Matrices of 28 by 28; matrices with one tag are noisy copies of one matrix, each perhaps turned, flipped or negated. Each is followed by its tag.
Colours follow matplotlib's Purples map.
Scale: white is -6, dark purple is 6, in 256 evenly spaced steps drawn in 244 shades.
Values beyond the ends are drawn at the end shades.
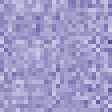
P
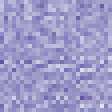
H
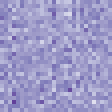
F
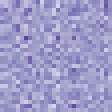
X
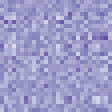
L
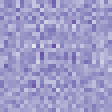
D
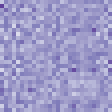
P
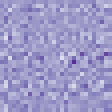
X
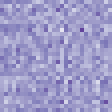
H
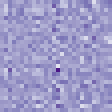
X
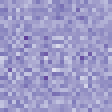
D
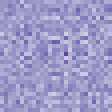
D
